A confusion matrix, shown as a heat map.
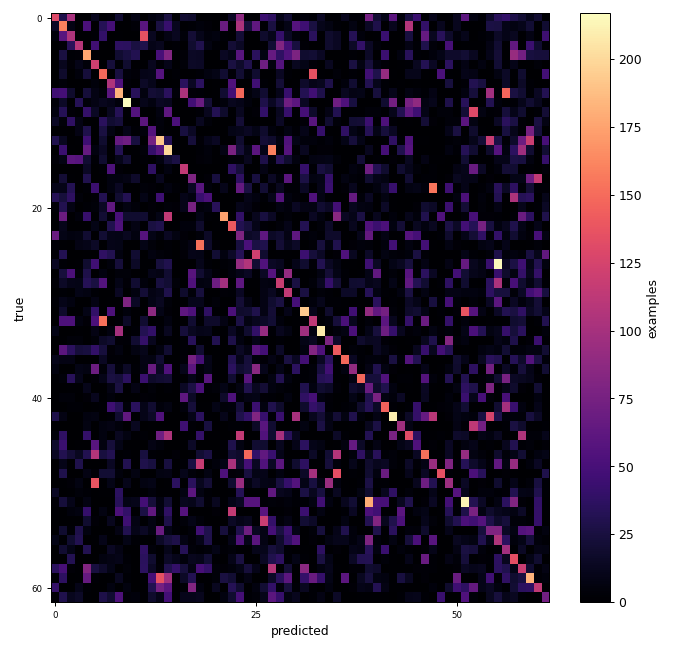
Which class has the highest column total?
23
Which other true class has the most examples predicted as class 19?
38
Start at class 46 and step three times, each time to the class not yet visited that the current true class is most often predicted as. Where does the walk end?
47
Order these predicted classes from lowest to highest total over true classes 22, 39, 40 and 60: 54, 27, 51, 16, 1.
1, 27, 16, 54, 51
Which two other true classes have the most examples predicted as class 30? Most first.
42, 4
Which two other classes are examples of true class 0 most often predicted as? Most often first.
2, 23
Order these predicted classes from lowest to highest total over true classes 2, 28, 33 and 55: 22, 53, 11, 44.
22, 53, 44, 11
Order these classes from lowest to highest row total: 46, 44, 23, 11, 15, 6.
15, 11, 6, 23, 44, 46
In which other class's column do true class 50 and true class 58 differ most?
4
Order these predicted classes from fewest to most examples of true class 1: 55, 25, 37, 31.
37, 55, 31, 25
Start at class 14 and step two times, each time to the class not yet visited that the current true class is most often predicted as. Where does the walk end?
29
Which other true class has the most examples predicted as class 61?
25
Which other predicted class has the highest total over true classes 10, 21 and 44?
14
